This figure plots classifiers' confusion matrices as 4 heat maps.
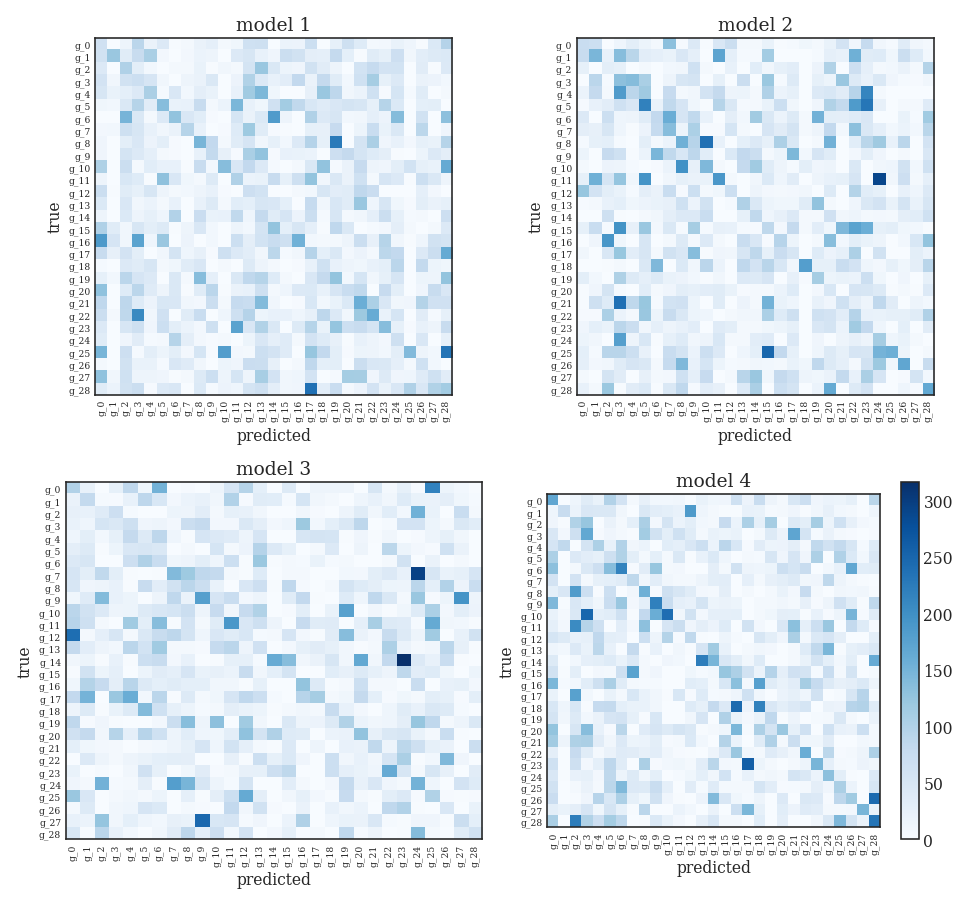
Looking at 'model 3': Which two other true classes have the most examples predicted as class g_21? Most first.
g_11, g_9
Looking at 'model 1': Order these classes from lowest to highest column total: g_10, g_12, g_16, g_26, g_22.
g_10, g_16, g_26, g_22, g_12
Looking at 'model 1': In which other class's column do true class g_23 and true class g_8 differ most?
g_11
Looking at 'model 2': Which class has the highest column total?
g_3
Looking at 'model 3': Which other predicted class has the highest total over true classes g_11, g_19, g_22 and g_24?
g_8
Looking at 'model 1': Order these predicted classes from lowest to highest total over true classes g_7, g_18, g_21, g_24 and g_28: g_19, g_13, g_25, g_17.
g_25, g_19, g_13, g_17
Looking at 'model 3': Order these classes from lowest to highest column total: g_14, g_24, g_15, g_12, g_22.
g_14, g_15, g_22, g_12, g_24
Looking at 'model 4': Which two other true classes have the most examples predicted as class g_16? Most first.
g_18, g_20
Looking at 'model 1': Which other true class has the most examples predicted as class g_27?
g_28
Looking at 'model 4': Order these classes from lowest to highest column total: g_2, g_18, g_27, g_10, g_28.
g_27, g_10, g_18, g_28, g_2
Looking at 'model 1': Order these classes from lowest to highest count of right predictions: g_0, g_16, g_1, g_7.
g_0, g_7, g_1, g_16
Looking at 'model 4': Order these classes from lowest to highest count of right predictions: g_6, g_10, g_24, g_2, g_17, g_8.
g_17, g_2, g_24, g_8, g_6, g_10
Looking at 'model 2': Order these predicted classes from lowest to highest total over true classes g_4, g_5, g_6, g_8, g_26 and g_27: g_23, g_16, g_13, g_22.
g_13, g_16, g_22, g_23
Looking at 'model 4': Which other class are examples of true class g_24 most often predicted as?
g_5
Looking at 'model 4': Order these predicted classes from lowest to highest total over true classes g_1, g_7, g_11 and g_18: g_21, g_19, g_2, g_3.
g_19, g_3, g_21, g_2
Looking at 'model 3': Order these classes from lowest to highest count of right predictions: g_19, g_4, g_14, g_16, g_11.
g_4, g_19, g_16, g_14, g_11
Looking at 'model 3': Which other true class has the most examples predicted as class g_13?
g_6
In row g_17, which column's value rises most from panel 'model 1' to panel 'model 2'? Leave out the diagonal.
g_9
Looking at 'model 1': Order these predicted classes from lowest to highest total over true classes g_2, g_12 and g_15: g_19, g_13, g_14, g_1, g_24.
g_1, g_24, g_19, g_14, g_13
